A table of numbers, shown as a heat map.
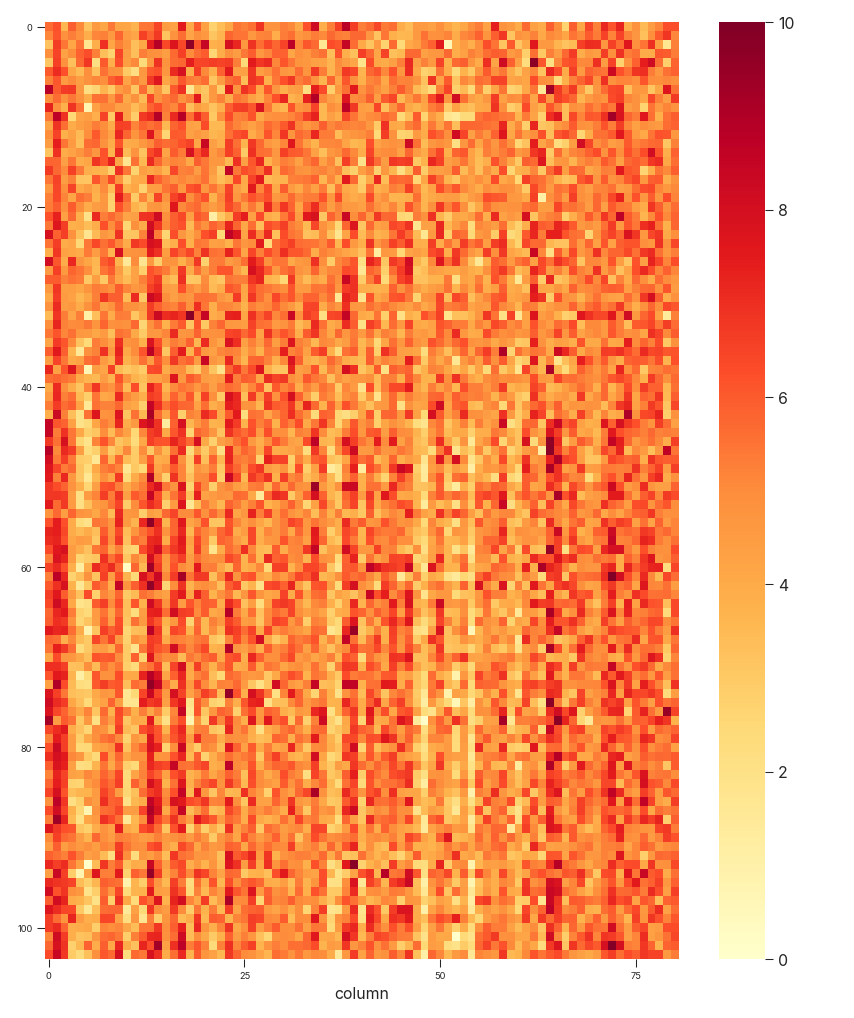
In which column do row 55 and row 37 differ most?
13
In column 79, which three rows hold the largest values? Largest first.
76, 47, 7
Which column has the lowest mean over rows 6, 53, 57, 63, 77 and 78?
48
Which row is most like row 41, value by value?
35
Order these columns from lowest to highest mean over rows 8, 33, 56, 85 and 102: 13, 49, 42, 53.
53, 49, 42, 13
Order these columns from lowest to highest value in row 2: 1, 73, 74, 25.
25, 73, 1, 74
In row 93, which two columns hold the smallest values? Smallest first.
5, 54
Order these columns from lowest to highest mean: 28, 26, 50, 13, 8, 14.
8, 28, 50, 26, 14, 13
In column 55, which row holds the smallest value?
26
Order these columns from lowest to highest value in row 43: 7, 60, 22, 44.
60, 22, 7, 44
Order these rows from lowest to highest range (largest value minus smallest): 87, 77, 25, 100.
100, 25, 87, 77
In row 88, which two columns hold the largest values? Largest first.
1, 13
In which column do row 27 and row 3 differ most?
40
